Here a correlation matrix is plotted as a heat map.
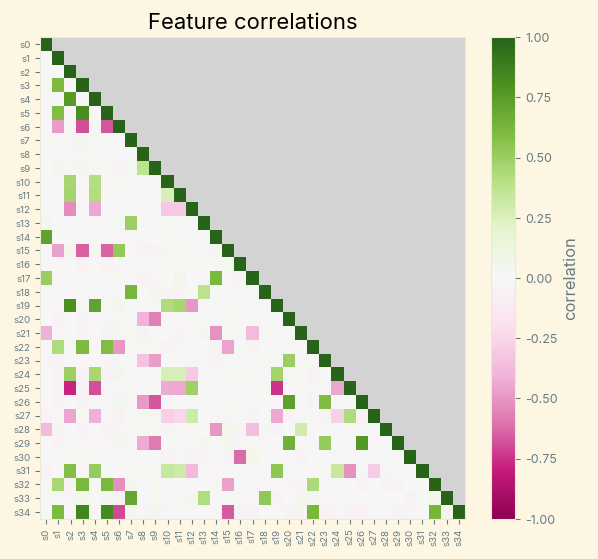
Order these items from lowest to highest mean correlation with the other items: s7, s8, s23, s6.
s6, s8, s23, s7
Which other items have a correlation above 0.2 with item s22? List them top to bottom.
s1, s3, s5, s32, s34
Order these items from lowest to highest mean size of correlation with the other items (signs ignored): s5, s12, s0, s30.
s30, s0, s12, s5
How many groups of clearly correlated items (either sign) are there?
6
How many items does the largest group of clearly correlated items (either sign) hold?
10
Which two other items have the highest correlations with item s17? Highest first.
s14, s0
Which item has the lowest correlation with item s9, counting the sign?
s26
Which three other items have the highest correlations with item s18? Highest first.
s7, s33, s13
